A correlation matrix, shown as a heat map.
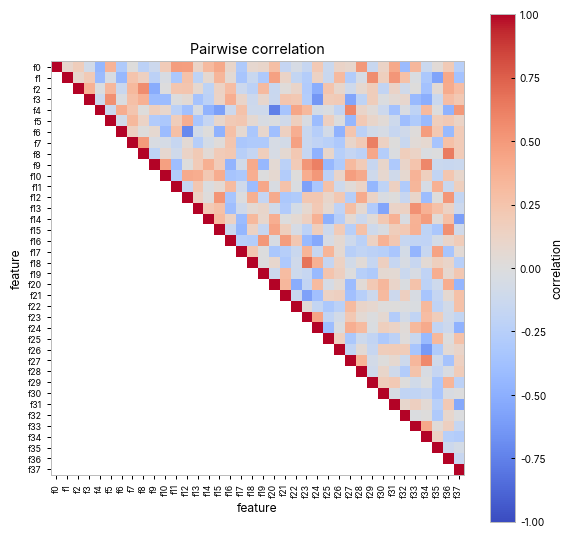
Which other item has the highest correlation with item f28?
f0
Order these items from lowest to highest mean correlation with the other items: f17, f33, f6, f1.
f17, f6, f1, f33
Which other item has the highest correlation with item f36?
f8
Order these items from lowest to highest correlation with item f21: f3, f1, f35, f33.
f35, f33, f1, f3
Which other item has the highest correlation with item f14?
f34
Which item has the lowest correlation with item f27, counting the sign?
f3
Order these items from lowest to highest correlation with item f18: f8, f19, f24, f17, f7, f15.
f7, f8, f19, f15, f17, f24
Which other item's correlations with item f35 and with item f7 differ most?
f29
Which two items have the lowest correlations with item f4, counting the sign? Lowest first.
f20, f15
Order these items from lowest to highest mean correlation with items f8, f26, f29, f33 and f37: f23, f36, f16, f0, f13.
f23, f0, f13, f16, f36
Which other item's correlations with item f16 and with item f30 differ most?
f24
